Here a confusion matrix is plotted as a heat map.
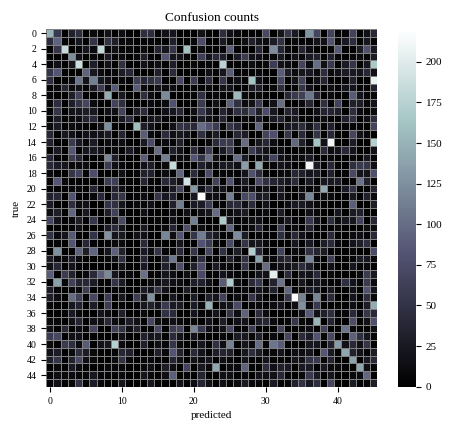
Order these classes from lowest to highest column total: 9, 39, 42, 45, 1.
9, 1, 39, 42, 45
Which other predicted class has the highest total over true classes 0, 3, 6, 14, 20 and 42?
45
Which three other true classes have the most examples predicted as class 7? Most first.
2, 31, 21
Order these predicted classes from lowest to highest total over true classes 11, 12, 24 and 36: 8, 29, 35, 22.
35, 22, 8, 29
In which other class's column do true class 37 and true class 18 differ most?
28
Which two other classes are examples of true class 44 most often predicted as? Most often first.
17, 36
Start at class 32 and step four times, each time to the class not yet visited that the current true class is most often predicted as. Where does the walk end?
23
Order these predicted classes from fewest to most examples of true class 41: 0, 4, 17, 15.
0, 15, 4, 17
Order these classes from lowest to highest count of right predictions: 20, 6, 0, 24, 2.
6, 20, 0, 24, 2
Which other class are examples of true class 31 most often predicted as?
8
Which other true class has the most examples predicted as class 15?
38
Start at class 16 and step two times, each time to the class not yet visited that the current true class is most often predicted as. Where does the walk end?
26
